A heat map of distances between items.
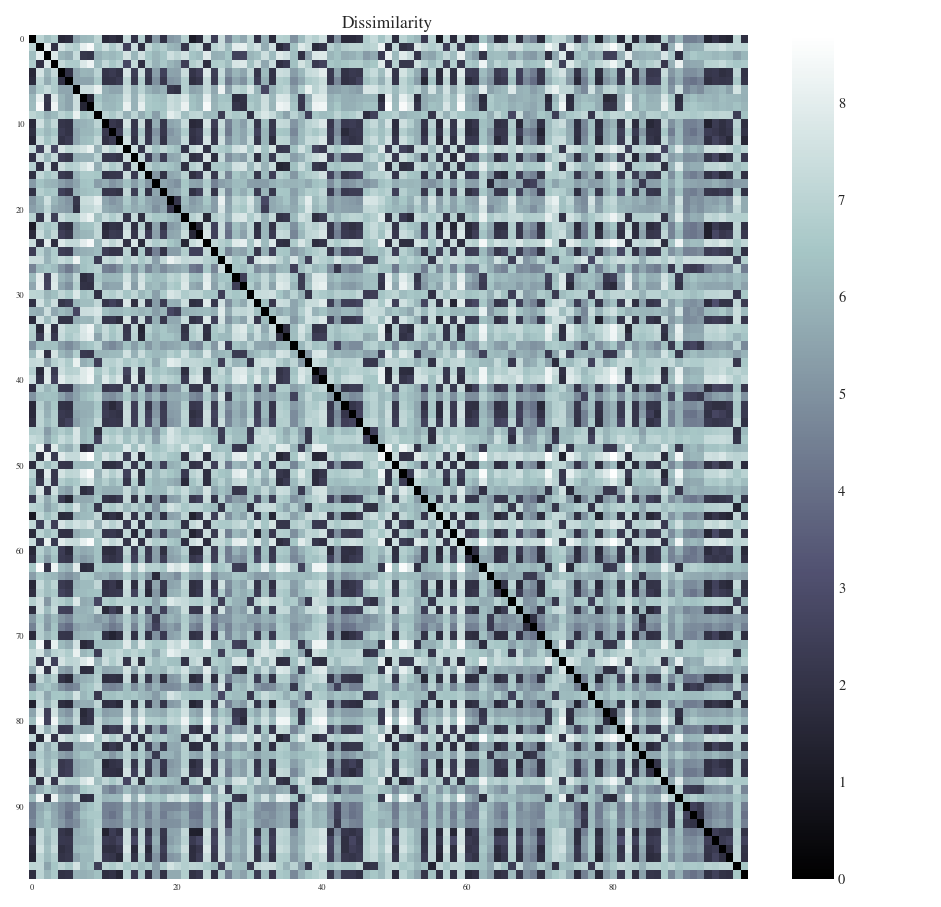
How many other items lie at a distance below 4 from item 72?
10
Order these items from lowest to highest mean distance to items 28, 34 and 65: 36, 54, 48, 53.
54, 53, 48, 36
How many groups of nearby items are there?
7
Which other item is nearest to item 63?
17
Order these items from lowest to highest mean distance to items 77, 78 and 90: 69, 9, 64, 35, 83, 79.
83, 64, 69, 9, 79, 35
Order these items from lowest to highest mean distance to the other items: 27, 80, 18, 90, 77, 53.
18, 90, 27, 53, 77, 80
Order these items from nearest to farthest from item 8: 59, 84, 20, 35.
84, 20, 35, 59
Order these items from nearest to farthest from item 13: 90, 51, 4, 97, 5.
51, 90, 97, 5, 4
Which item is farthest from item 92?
26
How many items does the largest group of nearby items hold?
39
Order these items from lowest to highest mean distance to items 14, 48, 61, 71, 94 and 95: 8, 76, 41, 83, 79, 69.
83, 41, 79, 8, 69, 76
